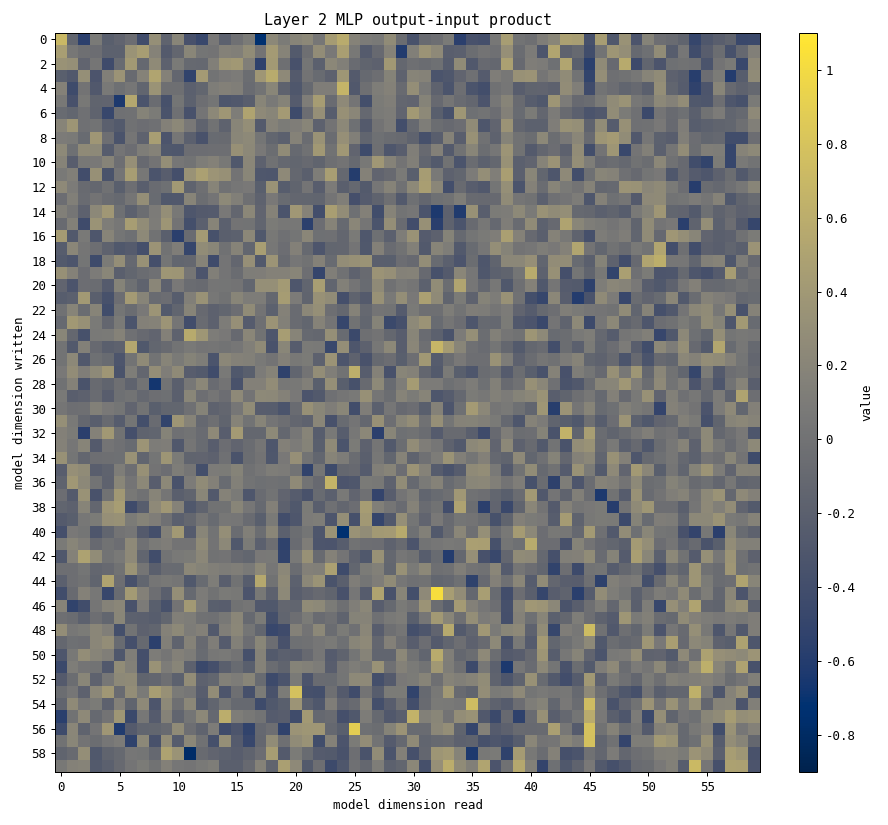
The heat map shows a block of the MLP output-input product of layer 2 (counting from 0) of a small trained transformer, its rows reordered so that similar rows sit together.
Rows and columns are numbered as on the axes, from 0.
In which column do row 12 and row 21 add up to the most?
31
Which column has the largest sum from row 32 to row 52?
55
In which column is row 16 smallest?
10
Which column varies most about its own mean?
45
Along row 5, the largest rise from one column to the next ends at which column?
6
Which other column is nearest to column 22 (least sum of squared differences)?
47
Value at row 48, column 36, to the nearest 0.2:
0.4
